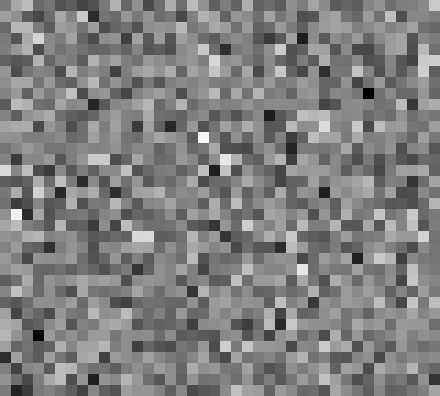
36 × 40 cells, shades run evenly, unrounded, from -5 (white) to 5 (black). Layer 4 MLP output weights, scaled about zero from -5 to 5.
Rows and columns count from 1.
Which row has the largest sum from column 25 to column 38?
6
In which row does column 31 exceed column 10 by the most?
15
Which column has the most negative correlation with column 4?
12
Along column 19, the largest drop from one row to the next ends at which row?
13
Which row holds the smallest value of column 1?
16
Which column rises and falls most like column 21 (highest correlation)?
10
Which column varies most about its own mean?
2
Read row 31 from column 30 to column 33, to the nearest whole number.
2 -2 1 -1
